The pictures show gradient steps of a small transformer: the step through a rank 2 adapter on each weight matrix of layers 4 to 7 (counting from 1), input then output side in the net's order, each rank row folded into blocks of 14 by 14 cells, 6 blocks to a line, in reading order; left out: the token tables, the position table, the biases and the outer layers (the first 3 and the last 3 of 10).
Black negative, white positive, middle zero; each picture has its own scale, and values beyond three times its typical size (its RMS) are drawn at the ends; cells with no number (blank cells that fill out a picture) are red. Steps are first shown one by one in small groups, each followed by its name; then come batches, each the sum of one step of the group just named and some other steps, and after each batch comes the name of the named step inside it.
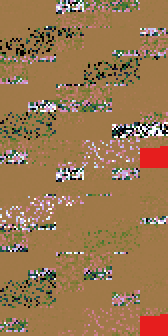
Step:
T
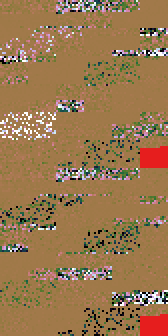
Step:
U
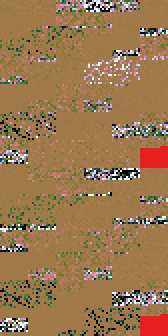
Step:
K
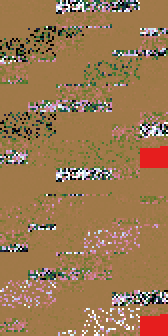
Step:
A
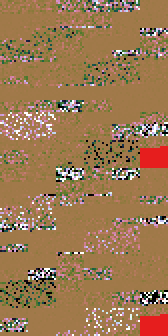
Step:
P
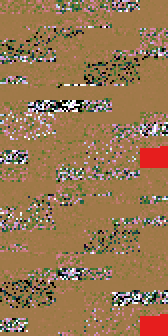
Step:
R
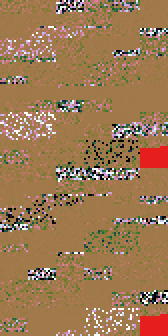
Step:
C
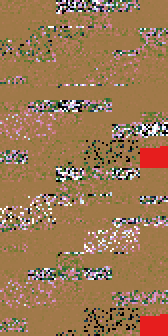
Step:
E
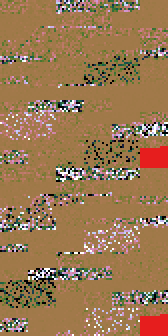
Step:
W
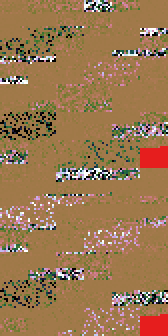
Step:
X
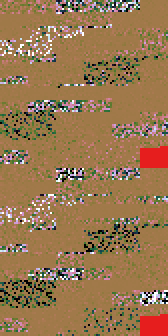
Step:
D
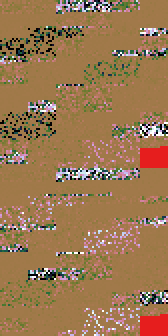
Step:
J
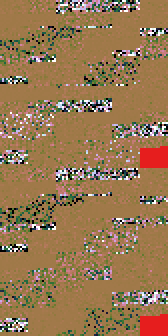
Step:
K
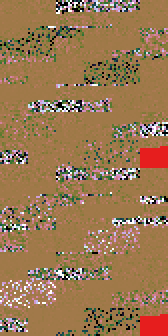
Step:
E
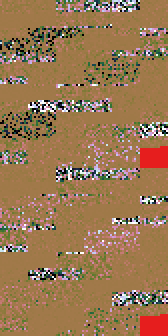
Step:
J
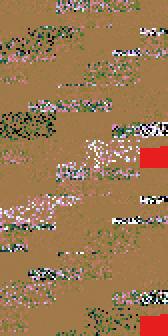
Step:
T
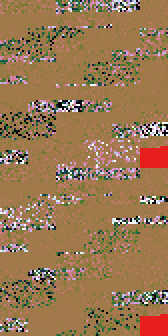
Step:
R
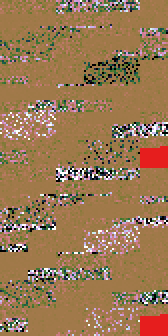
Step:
W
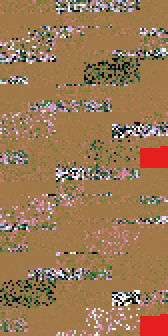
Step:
T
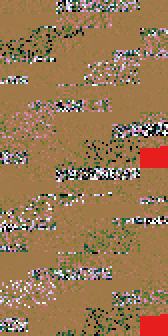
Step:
K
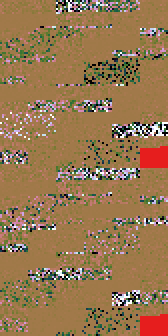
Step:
T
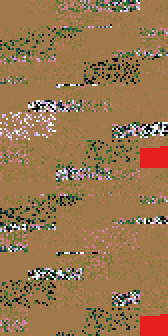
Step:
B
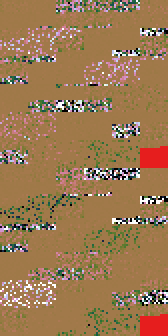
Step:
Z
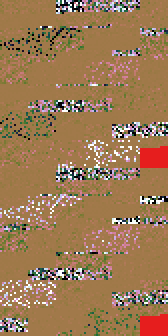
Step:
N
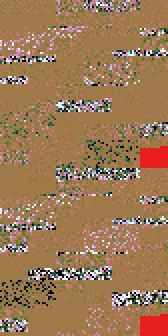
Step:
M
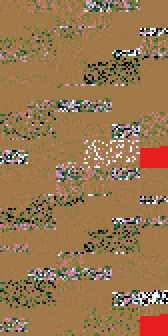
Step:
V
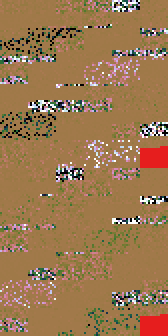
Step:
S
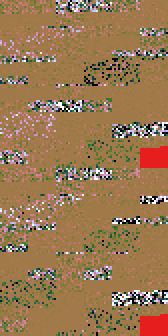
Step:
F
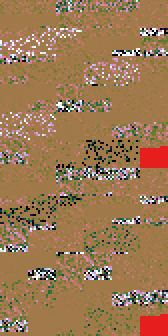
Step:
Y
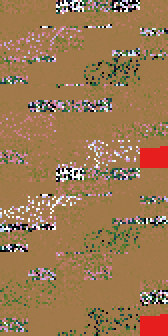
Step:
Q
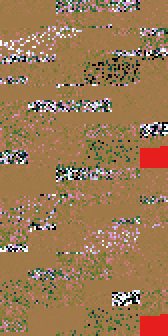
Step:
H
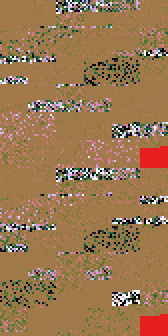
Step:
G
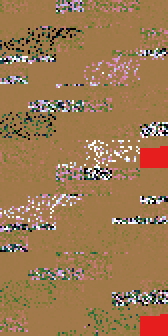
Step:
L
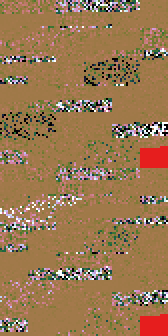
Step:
F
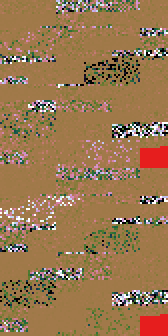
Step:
G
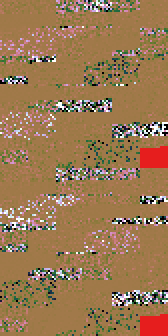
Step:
F
